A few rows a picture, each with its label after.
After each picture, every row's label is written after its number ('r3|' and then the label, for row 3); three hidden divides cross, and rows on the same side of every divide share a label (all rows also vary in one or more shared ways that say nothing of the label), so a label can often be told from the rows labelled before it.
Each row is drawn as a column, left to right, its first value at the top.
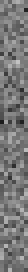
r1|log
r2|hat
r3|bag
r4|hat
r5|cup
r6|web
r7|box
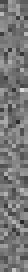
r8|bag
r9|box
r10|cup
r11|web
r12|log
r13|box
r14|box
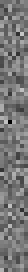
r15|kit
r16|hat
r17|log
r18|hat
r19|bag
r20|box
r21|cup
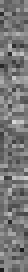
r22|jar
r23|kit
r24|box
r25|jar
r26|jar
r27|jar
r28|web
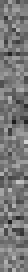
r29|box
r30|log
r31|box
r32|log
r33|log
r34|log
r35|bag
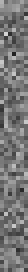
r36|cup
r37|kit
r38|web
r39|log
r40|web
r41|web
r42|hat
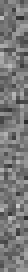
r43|cup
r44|bag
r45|cup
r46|hat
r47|log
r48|kit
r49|log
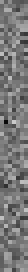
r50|hat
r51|log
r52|jar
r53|cup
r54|box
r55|log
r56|log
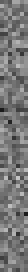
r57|bag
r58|cup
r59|log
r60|hat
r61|cup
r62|bag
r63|cup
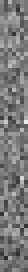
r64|cup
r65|box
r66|cup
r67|bag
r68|hat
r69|web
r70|hat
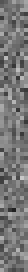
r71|kit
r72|bag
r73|box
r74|jar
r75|bag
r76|jar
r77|web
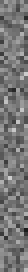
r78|log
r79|hat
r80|web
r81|web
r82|hat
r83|jar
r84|log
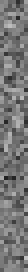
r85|jar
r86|bag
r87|bag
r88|box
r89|kit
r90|box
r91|web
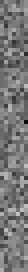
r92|kit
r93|hat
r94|jar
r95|log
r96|kit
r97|web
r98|log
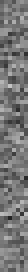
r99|kit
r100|kit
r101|log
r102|bag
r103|bag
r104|cup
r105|box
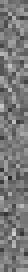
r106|jar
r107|web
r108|bag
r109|hat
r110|log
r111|log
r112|bag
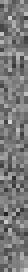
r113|hat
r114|web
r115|hat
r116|kit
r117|web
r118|jar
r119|log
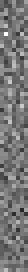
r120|bag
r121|kit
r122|jar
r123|cup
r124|log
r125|jar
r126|cup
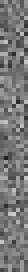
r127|jar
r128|hat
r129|kit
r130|box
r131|web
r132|kit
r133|cup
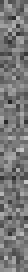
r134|box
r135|log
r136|log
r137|kit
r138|cup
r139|box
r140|log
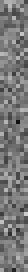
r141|web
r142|hat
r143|web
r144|hat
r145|log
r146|jar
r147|kit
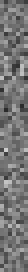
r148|web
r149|bag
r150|log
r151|jar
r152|kit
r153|bag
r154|bag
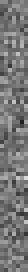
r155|jar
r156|hat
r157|kit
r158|hat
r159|web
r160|cup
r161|web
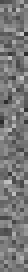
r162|log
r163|log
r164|log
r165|box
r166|jar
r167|jar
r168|bag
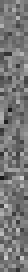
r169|box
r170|log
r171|bag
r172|web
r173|hat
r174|web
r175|bag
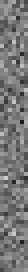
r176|cup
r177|web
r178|jar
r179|hat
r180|kit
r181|bag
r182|box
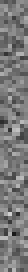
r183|log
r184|log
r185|box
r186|log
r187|web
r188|jar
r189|hat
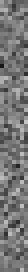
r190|jar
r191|web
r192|hat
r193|box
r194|box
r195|log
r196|jar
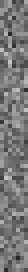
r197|log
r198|jar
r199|cup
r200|kit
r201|box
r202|kit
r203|jar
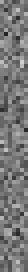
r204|cup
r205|bag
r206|hat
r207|log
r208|log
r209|cup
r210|box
